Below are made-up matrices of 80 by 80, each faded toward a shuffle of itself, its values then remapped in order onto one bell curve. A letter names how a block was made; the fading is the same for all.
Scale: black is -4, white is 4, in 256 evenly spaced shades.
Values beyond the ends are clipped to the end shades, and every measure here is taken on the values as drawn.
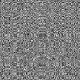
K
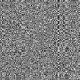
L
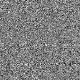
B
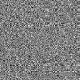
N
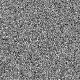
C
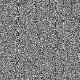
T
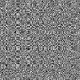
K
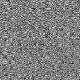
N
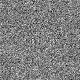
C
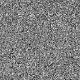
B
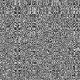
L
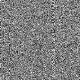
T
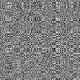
K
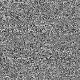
B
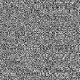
N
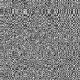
K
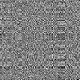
K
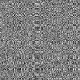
K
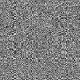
L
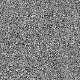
B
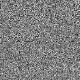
B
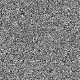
B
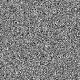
C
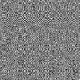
K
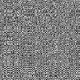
K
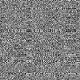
N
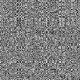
L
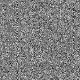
T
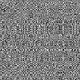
K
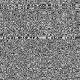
N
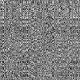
L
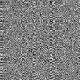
L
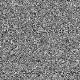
B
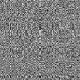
L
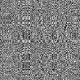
L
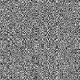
L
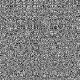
N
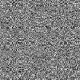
N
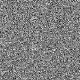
B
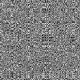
L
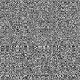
N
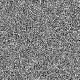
C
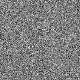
B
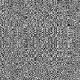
L
